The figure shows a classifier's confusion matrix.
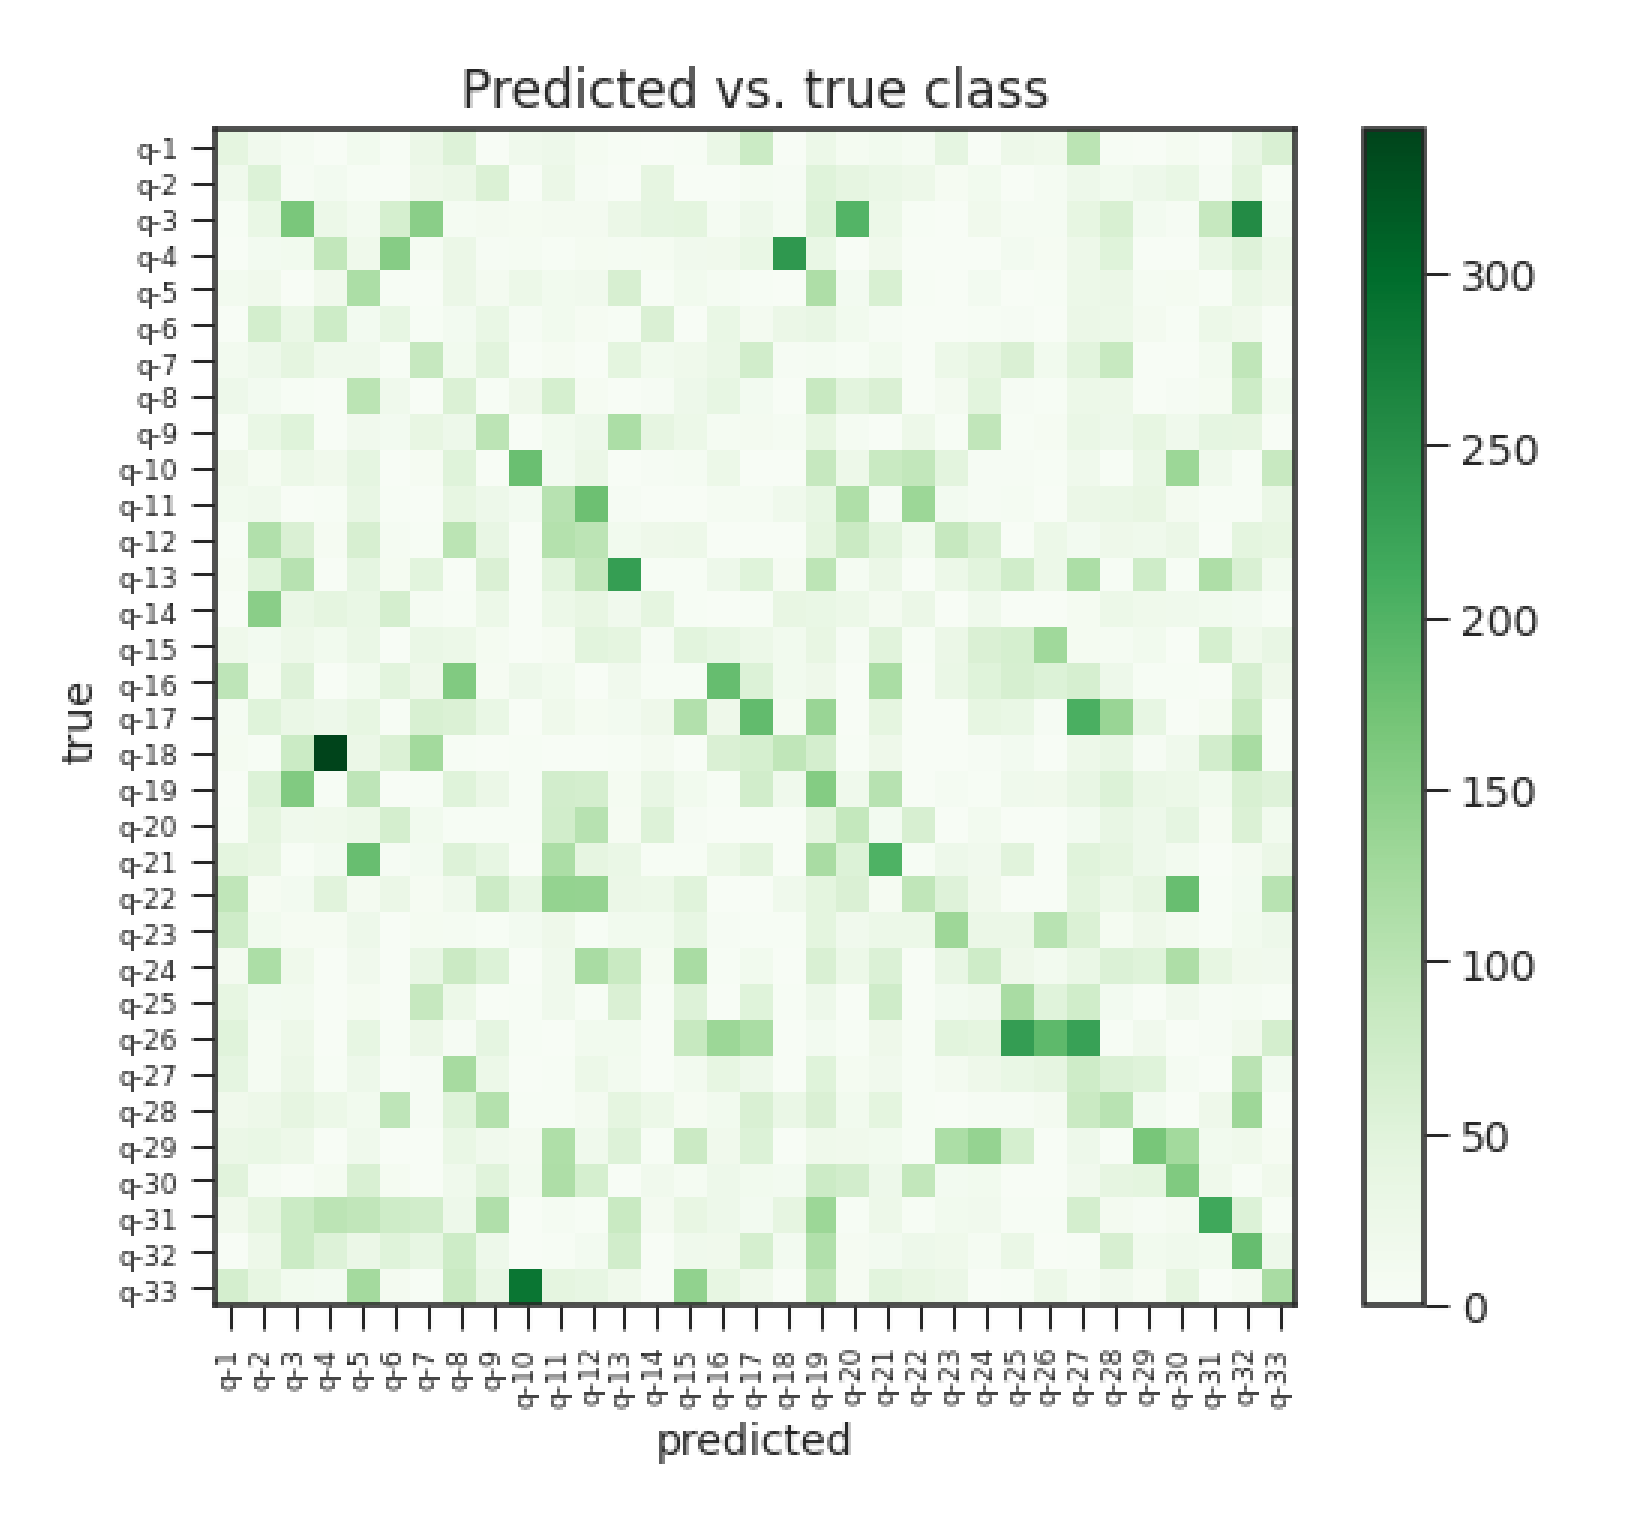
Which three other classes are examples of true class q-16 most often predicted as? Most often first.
q-8, q-21, q-1
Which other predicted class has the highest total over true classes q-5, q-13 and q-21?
q-19
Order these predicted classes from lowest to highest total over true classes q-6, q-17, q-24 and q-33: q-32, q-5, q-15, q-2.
q-32, q-5, q-2, q-15
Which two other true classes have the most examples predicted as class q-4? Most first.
q-18, q-31
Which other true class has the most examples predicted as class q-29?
q-13
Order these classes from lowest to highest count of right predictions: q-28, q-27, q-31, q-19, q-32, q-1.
q-1, q-27, q-28, q-19, q-32, q-31
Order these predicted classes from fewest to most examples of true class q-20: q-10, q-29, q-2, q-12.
q-10, q-29, q-2, q-12
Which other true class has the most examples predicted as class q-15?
q-33
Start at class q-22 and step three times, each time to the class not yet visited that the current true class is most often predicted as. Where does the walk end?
q-12
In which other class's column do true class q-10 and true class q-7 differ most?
q-30
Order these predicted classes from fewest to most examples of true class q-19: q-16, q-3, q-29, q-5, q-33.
q-16, q-29, q-33, q-5, q-3
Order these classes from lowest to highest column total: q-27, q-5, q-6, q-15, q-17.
q-6, q-15, q-17, q-5, q-27
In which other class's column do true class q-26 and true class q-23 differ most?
q-25
